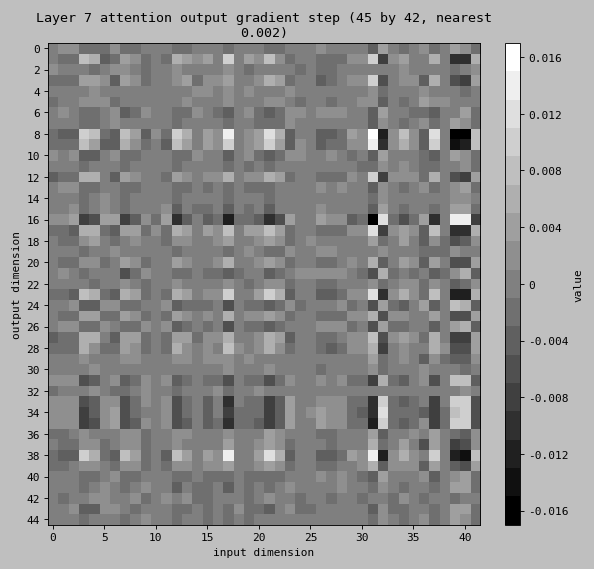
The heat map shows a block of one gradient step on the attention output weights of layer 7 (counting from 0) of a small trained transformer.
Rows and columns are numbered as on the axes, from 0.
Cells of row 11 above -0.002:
31
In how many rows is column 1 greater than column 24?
12
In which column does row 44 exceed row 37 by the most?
39
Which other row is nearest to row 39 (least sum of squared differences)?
20
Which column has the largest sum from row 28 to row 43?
32
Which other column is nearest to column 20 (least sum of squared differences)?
8
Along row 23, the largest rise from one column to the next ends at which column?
41
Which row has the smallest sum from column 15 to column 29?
16
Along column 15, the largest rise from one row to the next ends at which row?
17
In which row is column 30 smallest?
34
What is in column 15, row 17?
0.004
